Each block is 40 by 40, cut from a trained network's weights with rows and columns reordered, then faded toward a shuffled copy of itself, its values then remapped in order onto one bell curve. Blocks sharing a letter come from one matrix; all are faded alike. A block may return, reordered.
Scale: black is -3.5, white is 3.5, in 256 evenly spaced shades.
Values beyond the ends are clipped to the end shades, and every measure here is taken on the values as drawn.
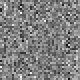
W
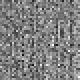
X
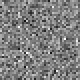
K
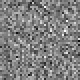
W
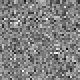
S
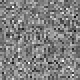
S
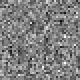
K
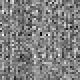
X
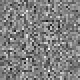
W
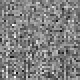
X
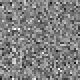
K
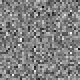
S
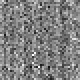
X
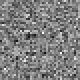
K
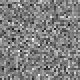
K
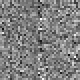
W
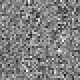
W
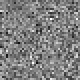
K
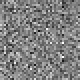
W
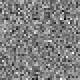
S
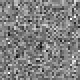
W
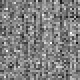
X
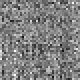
X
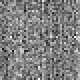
X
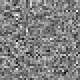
S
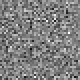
K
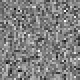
W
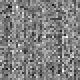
X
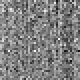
X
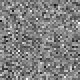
S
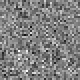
S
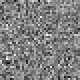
K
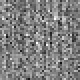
X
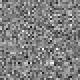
S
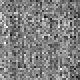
X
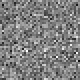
K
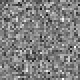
K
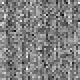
X
